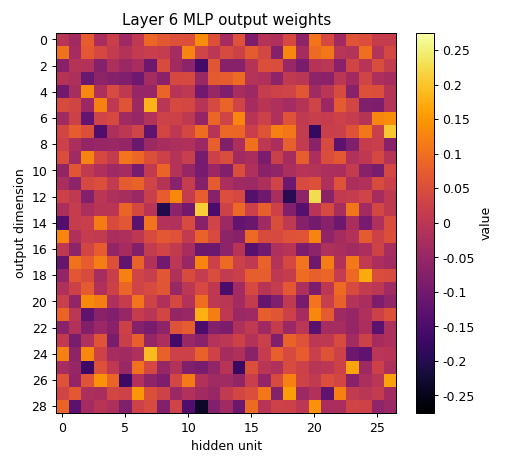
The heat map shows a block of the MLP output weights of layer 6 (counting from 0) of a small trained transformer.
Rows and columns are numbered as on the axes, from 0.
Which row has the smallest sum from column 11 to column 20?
16
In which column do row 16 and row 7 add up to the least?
20
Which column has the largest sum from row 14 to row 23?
3
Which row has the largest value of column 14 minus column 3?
7
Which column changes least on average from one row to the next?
4
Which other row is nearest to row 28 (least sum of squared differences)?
25
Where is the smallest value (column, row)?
11, 28
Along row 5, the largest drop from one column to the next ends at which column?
8
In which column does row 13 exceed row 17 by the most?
5
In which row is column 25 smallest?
22
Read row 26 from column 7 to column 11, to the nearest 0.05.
-0.05 -0.1 0.05 0.1 0
